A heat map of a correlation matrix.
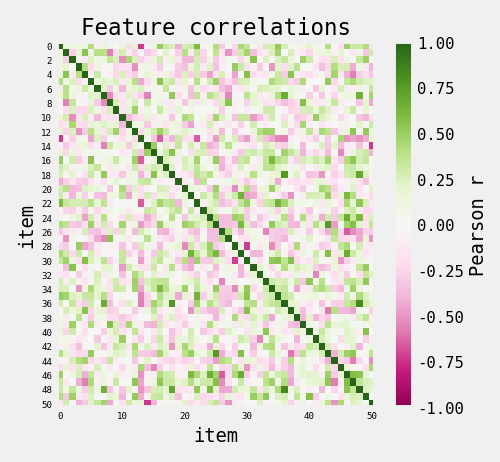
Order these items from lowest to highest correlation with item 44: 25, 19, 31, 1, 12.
25, 12, 19, 1, 31
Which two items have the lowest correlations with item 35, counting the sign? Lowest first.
13, 19
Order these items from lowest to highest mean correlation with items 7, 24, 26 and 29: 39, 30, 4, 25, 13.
13, 4, 30, 39, 25
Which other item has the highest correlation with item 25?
43
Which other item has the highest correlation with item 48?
36
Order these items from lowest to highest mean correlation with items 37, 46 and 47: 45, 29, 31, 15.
45, 31, 15, 29
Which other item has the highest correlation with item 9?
12
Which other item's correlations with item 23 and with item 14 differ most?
24
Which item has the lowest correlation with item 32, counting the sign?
41
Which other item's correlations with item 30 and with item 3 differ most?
28
